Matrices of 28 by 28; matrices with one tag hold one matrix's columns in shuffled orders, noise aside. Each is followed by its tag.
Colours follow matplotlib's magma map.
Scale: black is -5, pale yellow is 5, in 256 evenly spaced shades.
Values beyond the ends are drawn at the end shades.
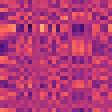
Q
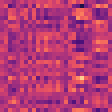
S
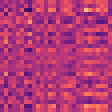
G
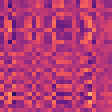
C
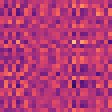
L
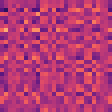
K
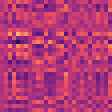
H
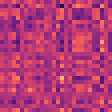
S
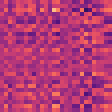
G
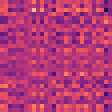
G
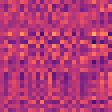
H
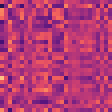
S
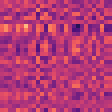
Q
